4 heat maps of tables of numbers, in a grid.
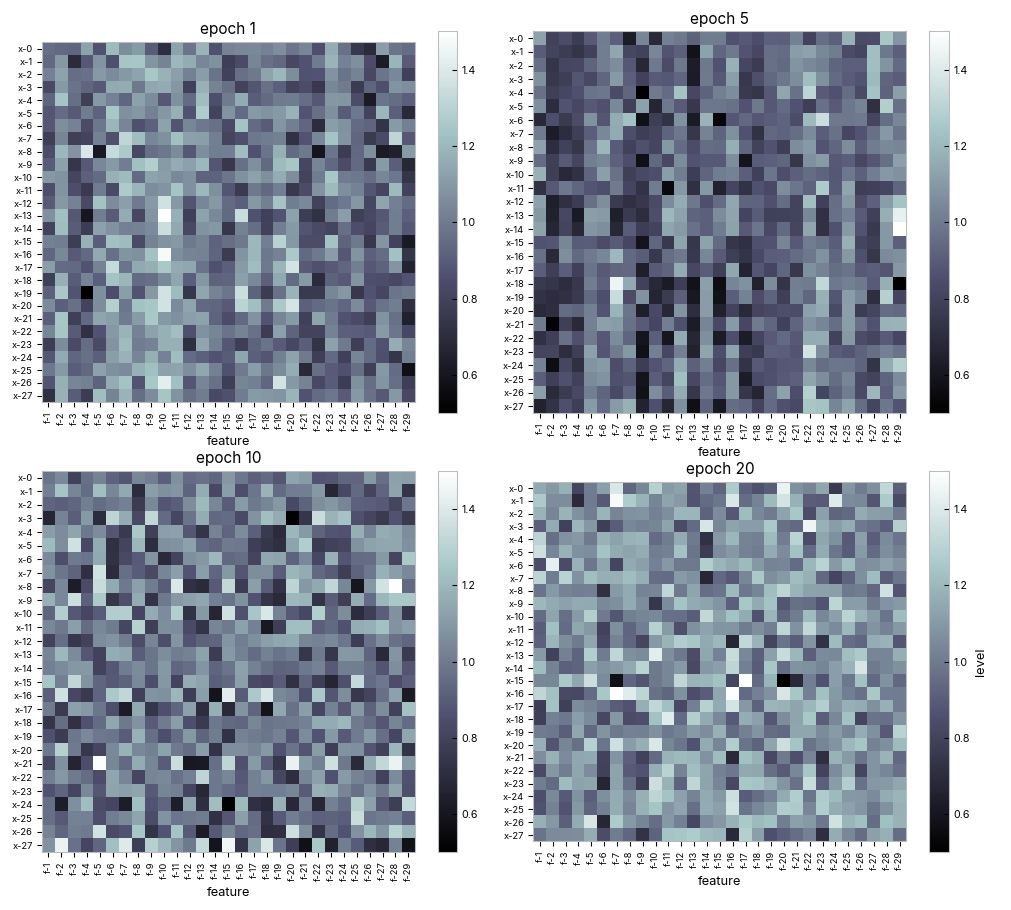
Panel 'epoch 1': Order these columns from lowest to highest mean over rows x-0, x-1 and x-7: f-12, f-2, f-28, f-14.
f-14, f-2, f-12, f-28
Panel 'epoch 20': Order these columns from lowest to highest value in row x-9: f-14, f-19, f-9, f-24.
f-9, f-14, f-19, f-24
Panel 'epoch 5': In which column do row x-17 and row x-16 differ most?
f-16
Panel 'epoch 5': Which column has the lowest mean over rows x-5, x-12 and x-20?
f-2
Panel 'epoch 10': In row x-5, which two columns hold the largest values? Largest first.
f-3, f-21
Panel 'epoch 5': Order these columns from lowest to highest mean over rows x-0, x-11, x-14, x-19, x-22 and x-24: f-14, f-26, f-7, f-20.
f-26, f-20, f-7, f-14
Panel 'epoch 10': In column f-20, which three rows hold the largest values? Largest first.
x-21, x-26, x-8
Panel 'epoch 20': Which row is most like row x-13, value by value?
x-20
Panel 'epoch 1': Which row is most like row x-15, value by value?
x-10
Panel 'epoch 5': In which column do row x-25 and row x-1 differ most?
f-27
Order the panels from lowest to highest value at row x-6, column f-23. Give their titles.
epoch 1, epoch 10, epoch 20, epoch 5
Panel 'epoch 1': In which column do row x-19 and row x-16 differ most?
f-4
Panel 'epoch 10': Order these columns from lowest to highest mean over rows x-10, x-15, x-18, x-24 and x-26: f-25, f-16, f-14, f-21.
f-14, f-21, f-16, f-25
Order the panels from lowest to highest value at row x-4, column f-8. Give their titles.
epoch 5, epoch 1, epoch 20, epoch 10
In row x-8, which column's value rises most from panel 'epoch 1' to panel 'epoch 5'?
f-22
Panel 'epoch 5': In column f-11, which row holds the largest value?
x-13
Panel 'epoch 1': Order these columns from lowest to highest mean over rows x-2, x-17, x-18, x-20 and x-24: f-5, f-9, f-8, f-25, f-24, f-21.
f-24, f-21, f-5, f-25, f-8, f-9
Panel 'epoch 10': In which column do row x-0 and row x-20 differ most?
f-29
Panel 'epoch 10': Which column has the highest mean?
f-28
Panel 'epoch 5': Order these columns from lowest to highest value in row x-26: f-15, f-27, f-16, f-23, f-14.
f-23, f-15, f-14, f-16, f-27
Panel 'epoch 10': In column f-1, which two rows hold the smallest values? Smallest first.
x-3, x-18
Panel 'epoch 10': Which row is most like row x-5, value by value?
x-9
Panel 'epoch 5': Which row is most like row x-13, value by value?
x-14
